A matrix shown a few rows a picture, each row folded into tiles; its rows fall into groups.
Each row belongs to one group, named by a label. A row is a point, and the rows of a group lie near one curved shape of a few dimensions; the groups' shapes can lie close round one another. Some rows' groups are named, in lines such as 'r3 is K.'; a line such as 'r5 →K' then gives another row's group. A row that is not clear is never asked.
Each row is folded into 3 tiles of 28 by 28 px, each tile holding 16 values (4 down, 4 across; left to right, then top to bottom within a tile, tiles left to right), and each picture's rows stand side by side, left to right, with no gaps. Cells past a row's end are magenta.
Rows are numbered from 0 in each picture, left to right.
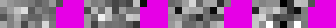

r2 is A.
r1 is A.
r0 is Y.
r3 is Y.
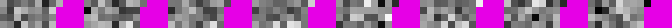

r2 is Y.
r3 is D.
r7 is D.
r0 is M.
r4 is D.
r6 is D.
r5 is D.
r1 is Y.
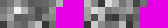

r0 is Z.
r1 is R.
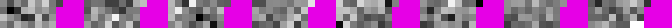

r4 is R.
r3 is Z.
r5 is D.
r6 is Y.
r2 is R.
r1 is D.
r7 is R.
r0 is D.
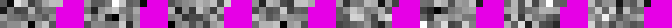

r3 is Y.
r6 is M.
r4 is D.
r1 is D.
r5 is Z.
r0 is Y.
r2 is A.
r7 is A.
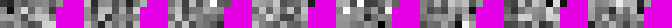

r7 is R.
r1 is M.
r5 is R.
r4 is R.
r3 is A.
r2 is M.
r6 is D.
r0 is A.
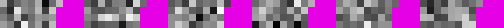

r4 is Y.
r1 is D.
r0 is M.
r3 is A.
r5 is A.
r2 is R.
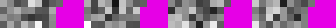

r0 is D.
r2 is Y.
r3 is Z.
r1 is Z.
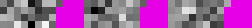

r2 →Z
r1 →D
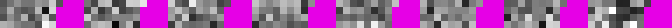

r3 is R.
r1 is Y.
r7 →Y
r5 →M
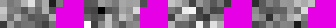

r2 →Y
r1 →Z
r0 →R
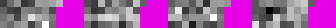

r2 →A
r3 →Z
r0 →D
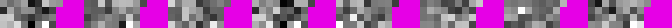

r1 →R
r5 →D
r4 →Z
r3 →Y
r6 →Z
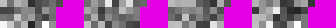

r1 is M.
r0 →Z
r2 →Z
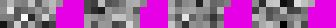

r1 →D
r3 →Y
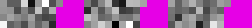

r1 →Y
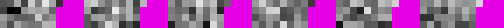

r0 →D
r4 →Y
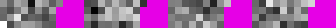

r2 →D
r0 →Z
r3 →Y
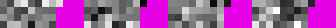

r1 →Z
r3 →Y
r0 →Y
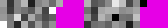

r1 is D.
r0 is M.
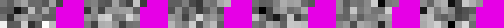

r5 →Y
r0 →Z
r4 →M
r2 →D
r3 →D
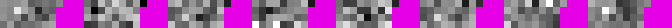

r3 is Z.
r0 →Z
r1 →D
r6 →M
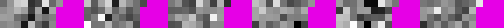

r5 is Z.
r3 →R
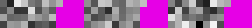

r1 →Y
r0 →Y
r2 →Y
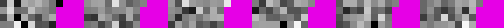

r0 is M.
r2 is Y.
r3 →Y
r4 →R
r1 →Y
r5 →R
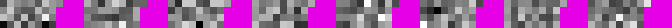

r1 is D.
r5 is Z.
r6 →M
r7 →D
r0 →A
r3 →Z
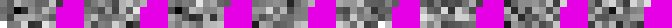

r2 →D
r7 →Y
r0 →Z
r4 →Z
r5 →A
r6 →A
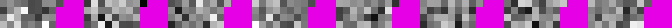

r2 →A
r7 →Z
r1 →M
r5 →R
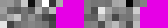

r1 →M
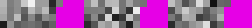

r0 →R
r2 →D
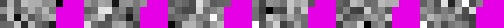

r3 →Z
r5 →M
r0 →M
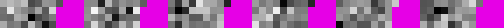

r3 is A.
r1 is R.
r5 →Z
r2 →D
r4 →Z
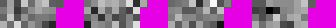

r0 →M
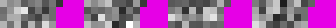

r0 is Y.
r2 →A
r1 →Z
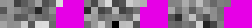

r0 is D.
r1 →Y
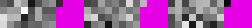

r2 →M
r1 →A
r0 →A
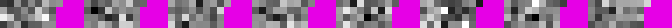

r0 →A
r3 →D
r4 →R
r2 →M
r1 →D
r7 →Y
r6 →D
